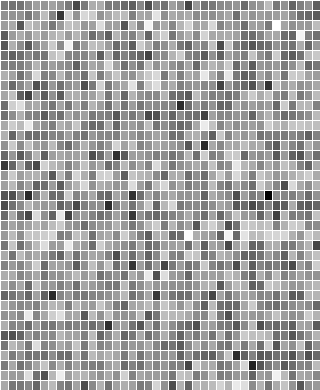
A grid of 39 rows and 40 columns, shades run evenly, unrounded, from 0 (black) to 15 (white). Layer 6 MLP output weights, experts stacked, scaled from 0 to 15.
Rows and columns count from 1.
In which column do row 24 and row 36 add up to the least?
30
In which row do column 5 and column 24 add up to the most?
24
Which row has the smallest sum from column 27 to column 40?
36
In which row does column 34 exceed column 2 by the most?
34
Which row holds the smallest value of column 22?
39
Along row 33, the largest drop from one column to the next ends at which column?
33
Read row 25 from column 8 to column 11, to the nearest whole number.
9 14 10 9
